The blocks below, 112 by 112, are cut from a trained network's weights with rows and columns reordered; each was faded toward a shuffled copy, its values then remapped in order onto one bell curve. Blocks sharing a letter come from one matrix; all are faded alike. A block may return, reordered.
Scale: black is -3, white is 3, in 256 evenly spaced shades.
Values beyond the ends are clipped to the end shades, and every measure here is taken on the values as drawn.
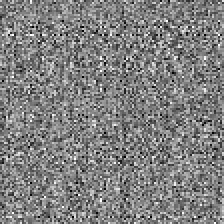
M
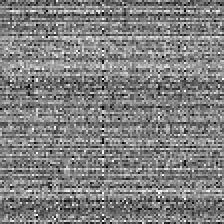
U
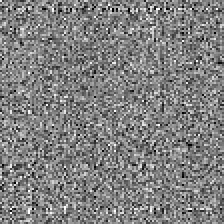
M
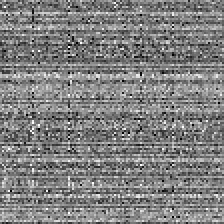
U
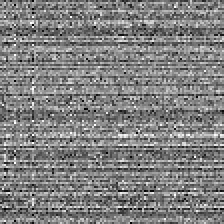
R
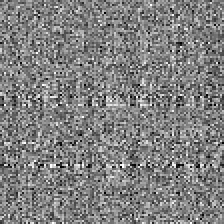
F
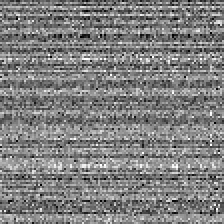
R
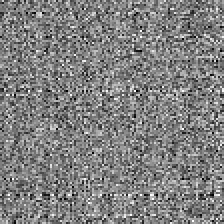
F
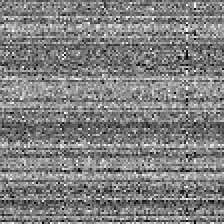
U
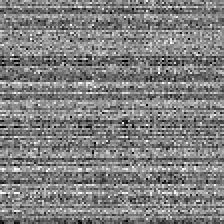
R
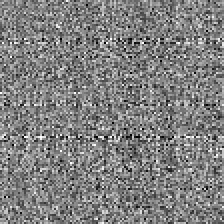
F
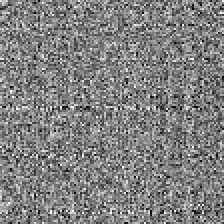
F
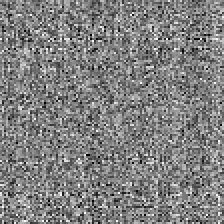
F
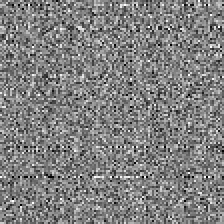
M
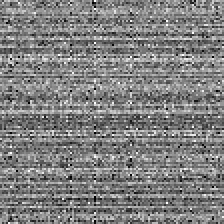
U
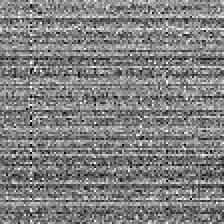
U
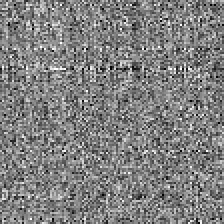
F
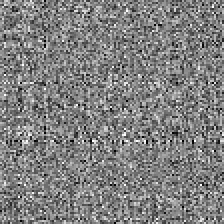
M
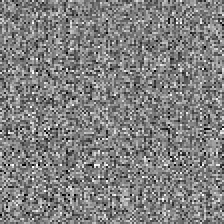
M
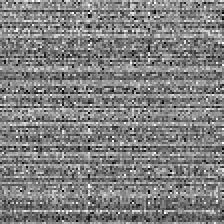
U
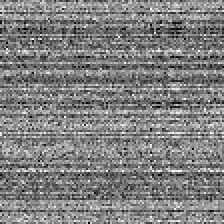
R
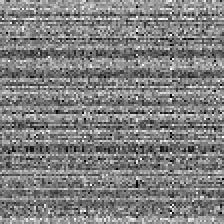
R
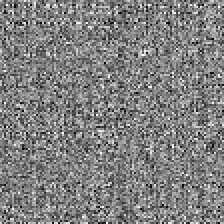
F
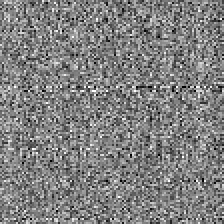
F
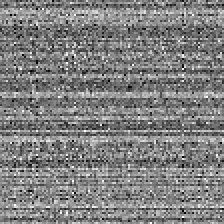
U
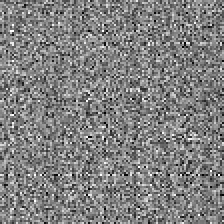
M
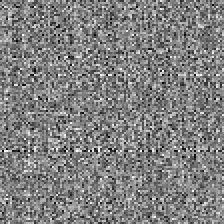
F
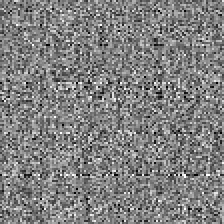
F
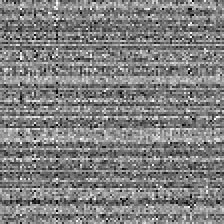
U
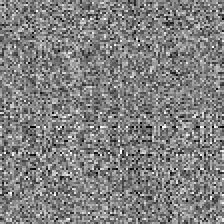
M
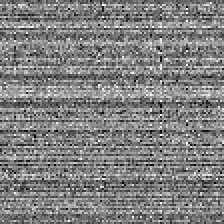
R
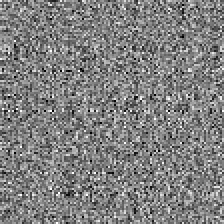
M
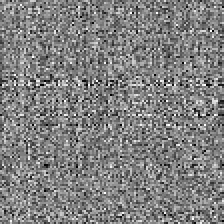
F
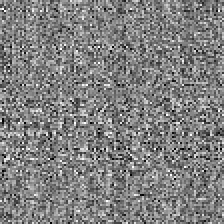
F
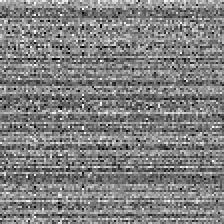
U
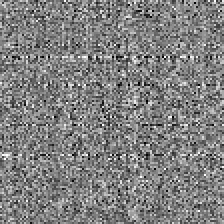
F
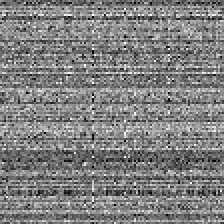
R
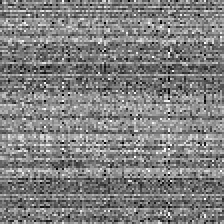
U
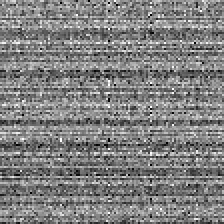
R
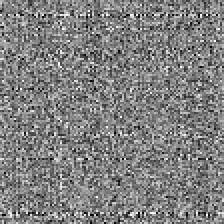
F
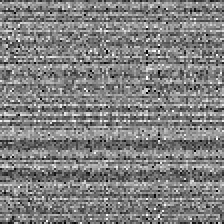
U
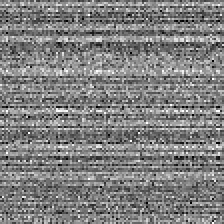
R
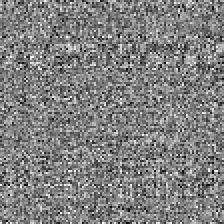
M
